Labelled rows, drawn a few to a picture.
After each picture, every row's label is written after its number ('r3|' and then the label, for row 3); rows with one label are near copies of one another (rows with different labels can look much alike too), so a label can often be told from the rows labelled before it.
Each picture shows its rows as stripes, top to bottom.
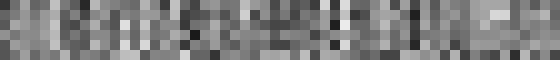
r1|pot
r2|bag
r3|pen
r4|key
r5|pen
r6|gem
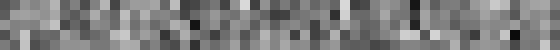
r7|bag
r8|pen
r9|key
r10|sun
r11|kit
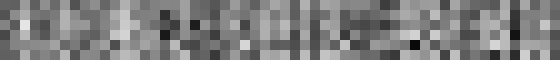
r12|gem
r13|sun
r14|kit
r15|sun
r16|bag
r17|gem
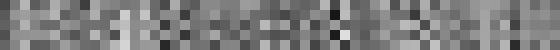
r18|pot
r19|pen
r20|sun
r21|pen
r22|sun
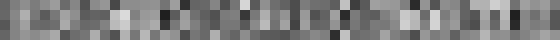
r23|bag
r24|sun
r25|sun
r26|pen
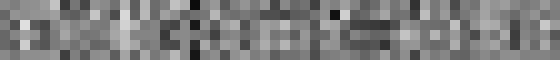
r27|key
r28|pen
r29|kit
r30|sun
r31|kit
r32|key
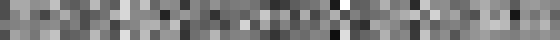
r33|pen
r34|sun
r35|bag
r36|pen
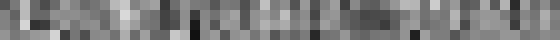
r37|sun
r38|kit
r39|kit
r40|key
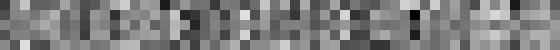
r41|sun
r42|bag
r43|key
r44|bag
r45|kit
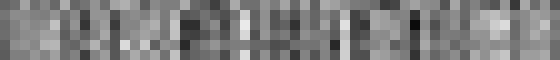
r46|gem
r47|bag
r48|bag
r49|bag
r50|pen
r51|bag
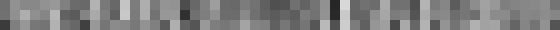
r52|pen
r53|pen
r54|pot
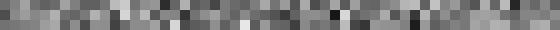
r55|sun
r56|pen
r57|bag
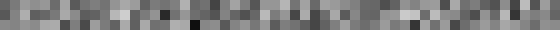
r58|gem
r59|sun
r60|key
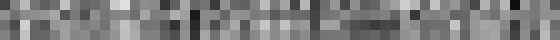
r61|sun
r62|key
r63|kit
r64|kit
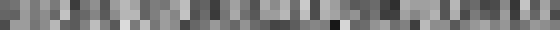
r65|gem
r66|gem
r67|pen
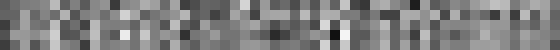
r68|bag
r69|gem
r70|pot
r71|pen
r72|pot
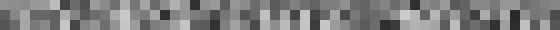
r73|key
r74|sun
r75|gem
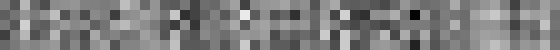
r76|kit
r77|bag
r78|kit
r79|pot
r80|bag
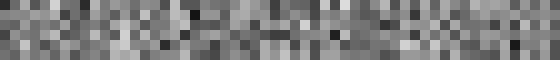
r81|pot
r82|key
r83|gem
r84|pen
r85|sun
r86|gem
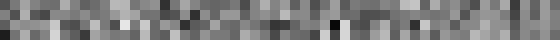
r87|sun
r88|kit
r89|pen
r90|pot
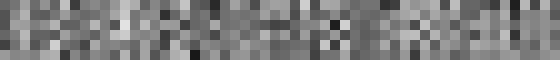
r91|gem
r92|sun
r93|pen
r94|sun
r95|pot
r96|key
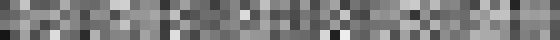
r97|sun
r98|bag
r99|sun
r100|pot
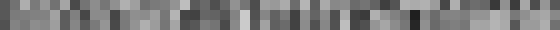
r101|gem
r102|bag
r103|bag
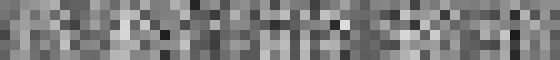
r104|key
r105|gem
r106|pen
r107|sun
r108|gem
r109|sun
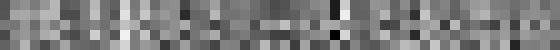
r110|pen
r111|pen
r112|gem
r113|pen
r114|sun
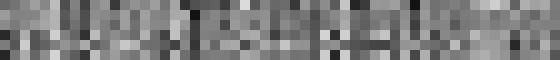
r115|bag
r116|key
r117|key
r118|pot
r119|kit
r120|pot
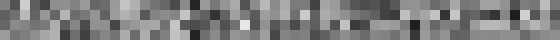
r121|kit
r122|gem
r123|bag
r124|key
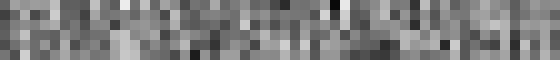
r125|pen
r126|pot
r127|bag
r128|sun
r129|gem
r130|kit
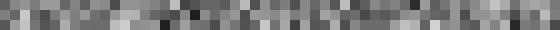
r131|bag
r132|kit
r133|sun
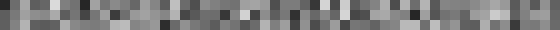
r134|pot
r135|bag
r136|sun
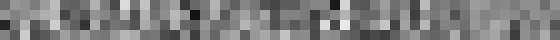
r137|pen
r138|key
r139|pot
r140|kit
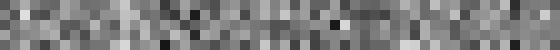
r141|sun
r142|kit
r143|pen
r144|key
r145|sun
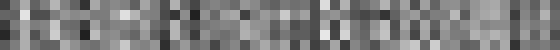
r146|pot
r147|kit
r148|pot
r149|pot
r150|sun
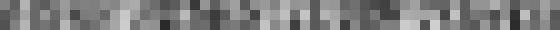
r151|kit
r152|gem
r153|sun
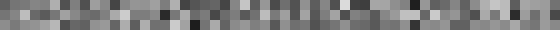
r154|bag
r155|sun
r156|key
